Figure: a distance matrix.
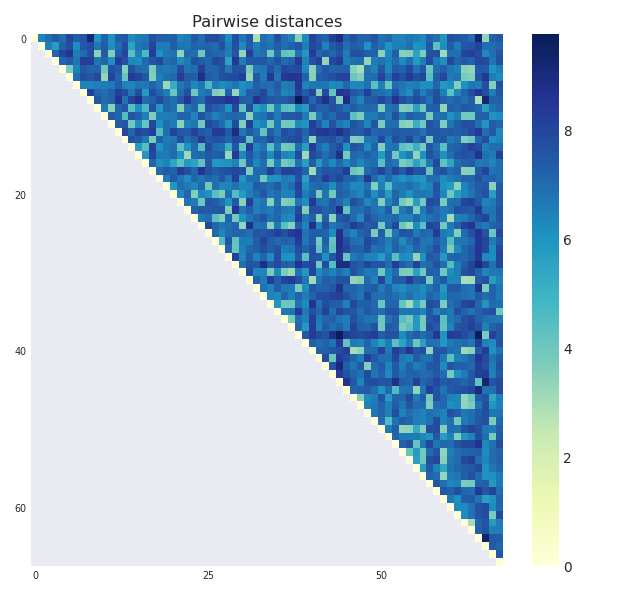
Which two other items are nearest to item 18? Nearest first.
33, 12
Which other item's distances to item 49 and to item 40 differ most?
17
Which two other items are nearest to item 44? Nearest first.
8, 64
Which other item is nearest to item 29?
7
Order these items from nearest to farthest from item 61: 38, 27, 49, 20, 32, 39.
49, 20, 27, 39, 32, 38
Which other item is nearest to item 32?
0
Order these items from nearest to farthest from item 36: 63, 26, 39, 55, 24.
24, 55, 39, 26, 63
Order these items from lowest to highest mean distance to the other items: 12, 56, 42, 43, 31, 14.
56, 14, 31, 43, 42, 12
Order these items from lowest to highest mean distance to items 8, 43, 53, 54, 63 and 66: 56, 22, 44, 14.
56, 14, 44, 22
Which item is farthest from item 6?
38
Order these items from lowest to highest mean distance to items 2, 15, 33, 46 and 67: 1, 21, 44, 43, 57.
21, 57, 1, 43, 44
